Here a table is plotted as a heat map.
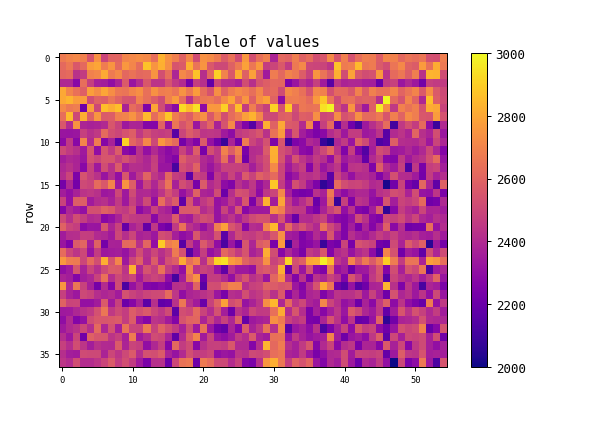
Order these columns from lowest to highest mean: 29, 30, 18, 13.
13, 18, 29, 30
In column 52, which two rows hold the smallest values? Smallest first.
22, 25
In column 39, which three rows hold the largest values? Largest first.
1, 2, 7
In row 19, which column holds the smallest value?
33
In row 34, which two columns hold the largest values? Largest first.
29, 31
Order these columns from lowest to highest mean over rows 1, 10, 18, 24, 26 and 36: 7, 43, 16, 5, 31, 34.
16, 43, 34, 7, 5, 31
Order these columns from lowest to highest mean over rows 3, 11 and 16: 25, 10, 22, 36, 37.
10, 37, 36, 22, 25
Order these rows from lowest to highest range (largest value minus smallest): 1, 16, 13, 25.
1, 16, 13, 25
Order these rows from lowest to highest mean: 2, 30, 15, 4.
15, 30, 2, 4
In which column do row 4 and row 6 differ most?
38
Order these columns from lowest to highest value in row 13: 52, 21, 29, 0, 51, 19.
51, 21, 0, 52, 29, 19
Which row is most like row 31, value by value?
18
